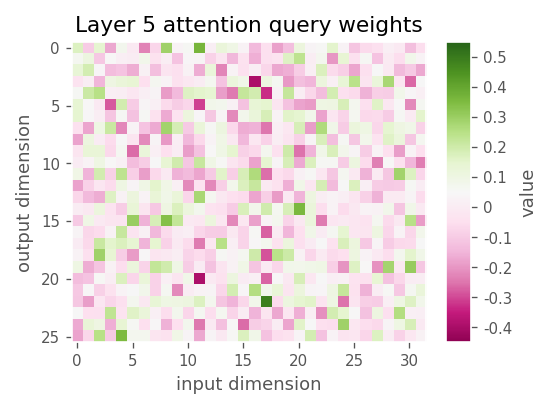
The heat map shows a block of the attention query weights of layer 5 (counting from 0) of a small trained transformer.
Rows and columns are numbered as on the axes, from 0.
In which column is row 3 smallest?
16
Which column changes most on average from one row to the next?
17
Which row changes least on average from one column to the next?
13
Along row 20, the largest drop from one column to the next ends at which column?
11
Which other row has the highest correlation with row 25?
20
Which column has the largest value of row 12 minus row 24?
15
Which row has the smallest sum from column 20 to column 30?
2
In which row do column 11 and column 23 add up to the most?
0
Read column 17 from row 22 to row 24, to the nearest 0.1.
0.5 0 -0.1
